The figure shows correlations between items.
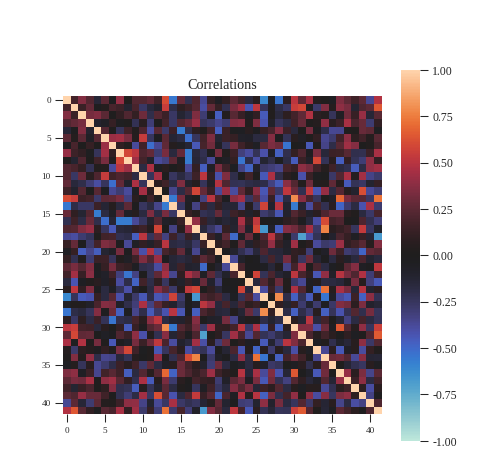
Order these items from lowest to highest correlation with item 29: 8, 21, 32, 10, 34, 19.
8, 19, 10, 34, 21, 32
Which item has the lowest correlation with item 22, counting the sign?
18
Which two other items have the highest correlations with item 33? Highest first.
8, 7
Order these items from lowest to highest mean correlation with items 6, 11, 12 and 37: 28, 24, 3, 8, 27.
28, 8, 24, 3, 27
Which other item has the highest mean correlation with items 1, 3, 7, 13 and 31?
41
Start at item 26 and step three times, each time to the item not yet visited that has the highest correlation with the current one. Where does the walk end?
40
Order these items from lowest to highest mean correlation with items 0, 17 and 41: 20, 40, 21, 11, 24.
24, 40, 20, 21, 11
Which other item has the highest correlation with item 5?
10
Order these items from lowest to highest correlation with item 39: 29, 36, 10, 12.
29, 36, 10, 12
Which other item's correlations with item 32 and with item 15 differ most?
4
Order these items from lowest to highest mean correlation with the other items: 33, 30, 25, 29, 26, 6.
26, 33, 29, 6, 25, 30
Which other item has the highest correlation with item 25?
34
